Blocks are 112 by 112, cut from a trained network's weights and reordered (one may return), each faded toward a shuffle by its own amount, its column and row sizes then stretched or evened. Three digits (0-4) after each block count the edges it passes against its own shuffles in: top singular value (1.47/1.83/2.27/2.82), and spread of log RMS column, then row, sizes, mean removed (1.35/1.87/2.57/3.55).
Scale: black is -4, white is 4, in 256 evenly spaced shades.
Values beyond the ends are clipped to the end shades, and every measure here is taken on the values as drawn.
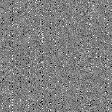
1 3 0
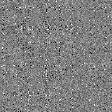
1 3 2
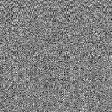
3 1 2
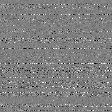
1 0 4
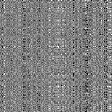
4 3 3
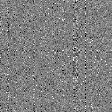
2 3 0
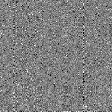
3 2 0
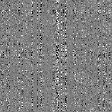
2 4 2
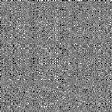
3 2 3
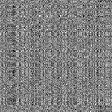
4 1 3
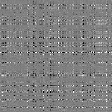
4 3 4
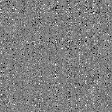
0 3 2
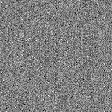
2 0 0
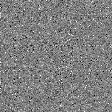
2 1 0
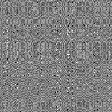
4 2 1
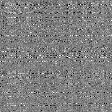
2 0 4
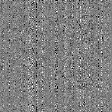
2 4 2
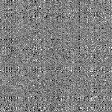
3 2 3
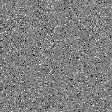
2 1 0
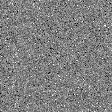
0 1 0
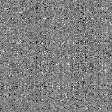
2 1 3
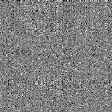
2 1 2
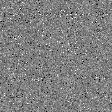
0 1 1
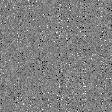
1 2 1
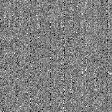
1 3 0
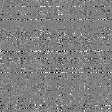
1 2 4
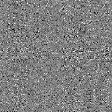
2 2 2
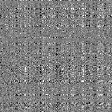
3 2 4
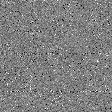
1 0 1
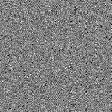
3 1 0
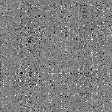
1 3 3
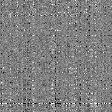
3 2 3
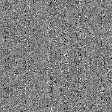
0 3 0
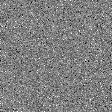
0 1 0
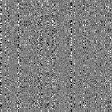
3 4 2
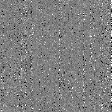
1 3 0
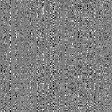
3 4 2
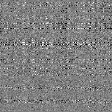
2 1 4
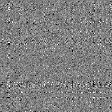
2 2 3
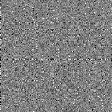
3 2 1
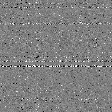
3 0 3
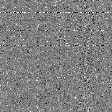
3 2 2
